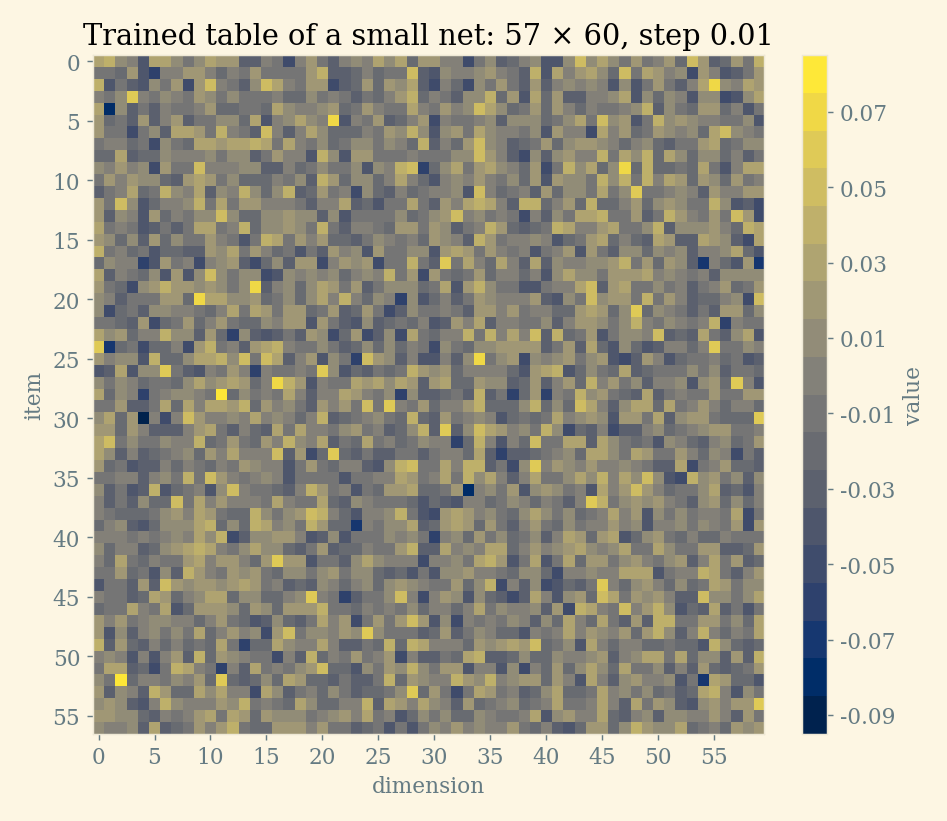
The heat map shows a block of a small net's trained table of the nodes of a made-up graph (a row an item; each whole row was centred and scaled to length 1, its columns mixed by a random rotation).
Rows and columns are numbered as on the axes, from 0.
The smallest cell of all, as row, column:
30, 4
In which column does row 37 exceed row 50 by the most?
16
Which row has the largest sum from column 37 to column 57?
10
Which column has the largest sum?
34
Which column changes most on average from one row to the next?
59
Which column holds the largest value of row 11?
48
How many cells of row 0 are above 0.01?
20
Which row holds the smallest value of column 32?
32
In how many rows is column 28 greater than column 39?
25
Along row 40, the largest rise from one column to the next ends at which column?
31
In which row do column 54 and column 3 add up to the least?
52
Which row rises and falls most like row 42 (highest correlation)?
27
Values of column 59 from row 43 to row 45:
0.02 0.01 0.03
